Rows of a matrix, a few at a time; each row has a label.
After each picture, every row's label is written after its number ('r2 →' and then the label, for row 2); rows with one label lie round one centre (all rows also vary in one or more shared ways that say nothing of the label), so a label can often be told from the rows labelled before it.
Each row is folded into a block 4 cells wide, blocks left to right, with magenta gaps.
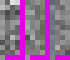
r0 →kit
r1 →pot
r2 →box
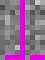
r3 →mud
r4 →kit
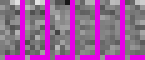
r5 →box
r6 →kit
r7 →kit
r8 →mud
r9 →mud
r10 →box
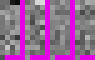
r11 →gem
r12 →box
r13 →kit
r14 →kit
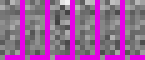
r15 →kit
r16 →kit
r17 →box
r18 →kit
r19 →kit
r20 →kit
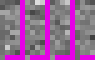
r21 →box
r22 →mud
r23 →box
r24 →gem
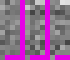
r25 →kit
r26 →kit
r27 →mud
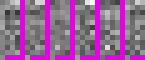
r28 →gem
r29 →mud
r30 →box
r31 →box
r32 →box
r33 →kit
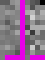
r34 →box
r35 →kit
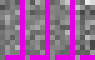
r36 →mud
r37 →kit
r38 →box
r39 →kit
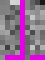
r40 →pot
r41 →kit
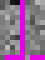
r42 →gem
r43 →box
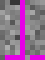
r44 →gem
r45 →pot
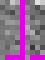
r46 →mud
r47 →pot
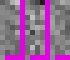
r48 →box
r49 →kit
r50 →pot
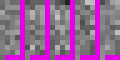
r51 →gem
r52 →box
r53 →kit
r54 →box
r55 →box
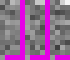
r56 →mud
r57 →pot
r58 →mud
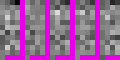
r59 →kit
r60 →kit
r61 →pot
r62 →pot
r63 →gem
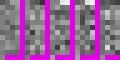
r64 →box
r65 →kit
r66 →mud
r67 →box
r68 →box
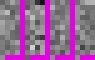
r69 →pot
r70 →gem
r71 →kit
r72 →pot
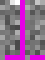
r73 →box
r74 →kit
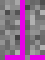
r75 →gem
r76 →mud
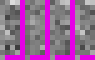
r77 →pot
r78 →mud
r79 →box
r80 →pot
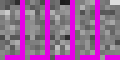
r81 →pot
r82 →pot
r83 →gem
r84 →gem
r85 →mud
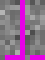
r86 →gem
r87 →kit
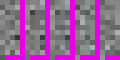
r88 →gem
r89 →gem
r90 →gem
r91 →mud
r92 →box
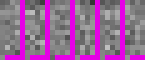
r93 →box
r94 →pot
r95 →gem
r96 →kit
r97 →box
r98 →kit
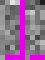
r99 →pot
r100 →pot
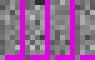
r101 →mud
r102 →gem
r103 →kit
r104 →mud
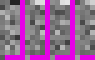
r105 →gem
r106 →box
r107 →mud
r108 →box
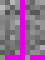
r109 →kit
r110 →mud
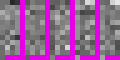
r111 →gem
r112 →gem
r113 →mud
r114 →kit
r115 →box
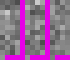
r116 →pot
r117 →kit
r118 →kit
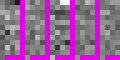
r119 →kit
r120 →kit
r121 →mud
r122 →mud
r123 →pot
